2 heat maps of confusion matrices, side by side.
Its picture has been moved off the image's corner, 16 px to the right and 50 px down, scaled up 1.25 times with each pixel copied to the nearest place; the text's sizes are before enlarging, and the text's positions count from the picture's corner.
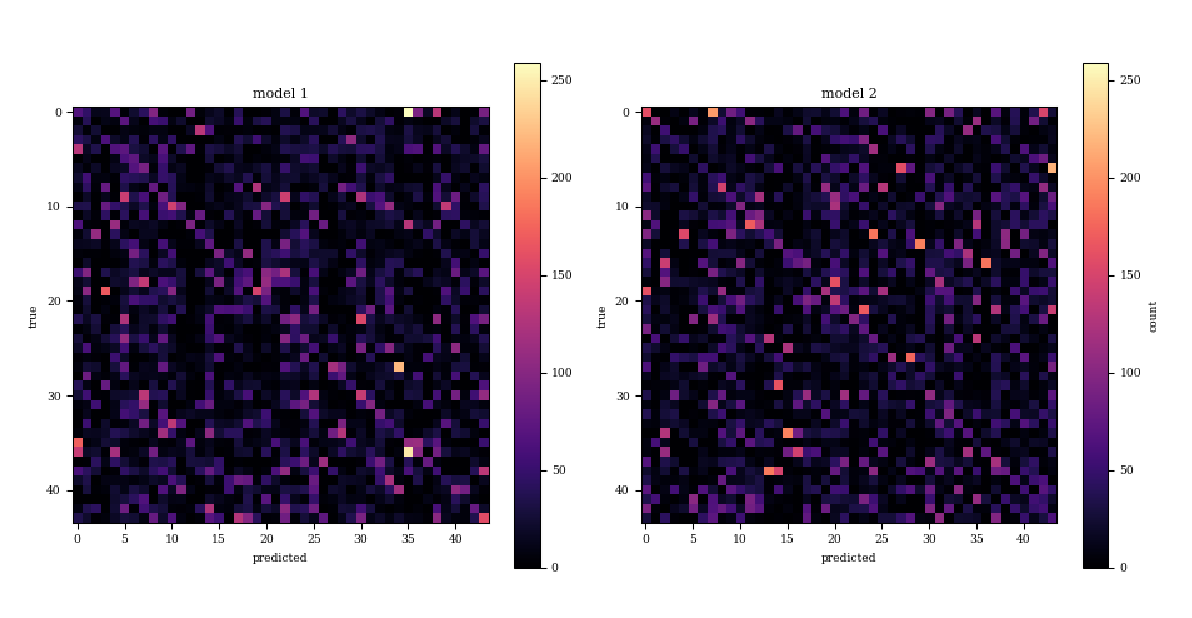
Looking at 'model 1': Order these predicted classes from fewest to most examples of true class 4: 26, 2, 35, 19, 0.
19, 26, 2, 35, 0
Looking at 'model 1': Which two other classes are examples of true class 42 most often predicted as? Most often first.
14, 22
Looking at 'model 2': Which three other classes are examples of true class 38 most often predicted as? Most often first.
13, 14, 24
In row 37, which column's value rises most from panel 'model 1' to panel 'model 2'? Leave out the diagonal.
30
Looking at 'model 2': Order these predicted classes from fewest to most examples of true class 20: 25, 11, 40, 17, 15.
15, 25, 11, 40, 17
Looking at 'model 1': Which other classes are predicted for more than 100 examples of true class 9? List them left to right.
5, 22, 30
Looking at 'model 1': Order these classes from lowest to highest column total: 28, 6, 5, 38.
28, 6, 38, 5
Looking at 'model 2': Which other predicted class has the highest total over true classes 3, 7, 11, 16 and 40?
0
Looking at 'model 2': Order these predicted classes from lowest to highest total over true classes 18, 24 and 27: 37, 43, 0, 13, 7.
7, 0, 37, 13, 43
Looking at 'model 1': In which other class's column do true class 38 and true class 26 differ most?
43
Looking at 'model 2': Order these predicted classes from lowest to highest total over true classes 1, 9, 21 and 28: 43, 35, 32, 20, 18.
18, 32, 35, 20, 43
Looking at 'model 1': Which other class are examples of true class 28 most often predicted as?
1
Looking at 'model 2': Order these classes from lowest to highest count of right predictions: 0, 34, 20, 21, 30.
34, 21, 30, 20, 0
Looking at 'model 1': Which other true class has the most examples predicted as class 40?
25
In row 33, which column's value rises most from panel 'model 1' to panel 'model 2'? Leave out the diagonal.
31
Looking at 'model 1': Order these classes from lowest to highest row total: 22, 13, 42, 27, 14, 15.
13, 14, 15, 27, 42, 22
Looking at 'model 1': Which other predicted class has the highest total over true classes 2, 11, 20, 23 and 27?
34
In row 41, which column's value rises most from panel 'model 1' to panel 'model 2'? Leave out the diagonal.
35
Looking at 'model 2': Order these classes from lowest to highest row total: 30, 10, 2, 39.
39, 2, 10, 30
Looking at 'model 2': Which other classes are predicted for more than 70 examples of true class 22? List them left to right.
5, 7, 32, 42
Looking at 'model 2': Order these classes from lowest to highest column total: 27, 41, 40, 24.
27, 41, 24, 40
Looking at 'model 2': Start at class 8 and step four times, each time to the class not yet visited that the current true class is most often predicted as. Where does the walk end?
2
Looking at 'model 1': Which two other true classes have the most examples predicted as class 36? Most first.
35, 0
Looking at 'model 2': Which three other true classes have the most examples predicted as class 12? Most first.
9, 11, 42
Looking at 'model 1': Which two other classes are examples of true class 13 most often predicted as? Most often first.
2, 24
